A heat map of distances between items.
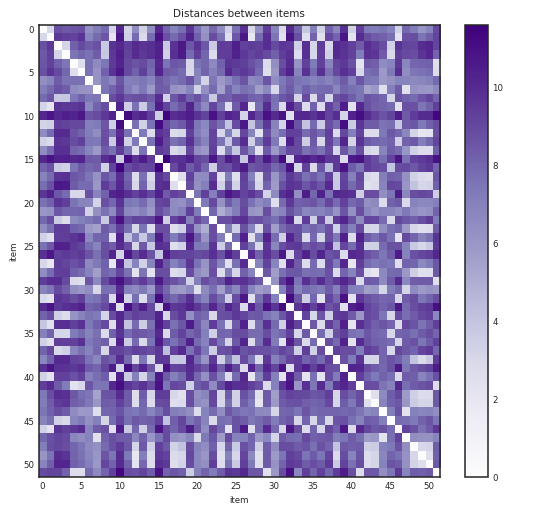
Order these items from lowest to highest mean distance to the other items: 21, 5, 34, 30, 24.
30, 21, 24, 34, 5
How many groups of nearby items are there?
7
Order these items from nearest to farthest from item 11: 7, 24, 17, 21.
24, 21, 7, 17
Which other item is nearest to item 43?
28
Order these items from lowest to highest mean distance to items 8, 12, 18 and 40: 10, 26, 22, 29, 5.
22, 5, 29, 26, 10
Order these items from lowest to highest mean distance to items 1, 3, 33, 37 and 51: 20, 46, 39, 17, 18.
46, 20, 17, 18, 39
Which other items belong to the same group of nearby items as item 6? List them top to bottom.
21
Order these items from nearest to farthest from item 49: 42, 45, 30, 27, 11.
42, 30, 27, 11, 45
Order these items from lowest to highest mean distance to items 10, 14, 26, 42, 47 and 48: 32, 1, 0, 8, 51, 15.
32, 15, 0, 8, 51, 1
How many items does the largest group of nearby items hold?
13
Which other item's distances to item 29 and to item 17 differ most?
25
